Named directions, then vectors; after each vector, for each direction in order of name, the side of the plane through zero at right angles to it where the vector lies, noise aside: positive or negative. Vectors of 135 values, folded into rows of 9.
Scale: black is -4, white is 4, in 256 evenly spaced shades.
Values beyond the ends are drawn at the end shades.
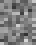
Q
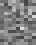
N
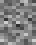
negative, negative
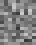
positive, negative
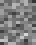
negative, negative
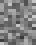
positive, positive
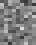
positive, positive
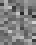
negative, positive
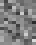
positive, negative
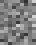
positive, positive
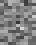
positive, positive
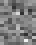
negative, positive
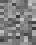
positive, positive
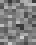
negative, negative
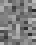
negative, positive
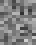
negative, positive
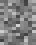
positive, positive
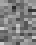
negative, positive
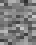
positive, positive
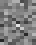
positive, positive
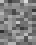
negative, negative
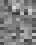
positive, negative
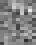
positive, negative
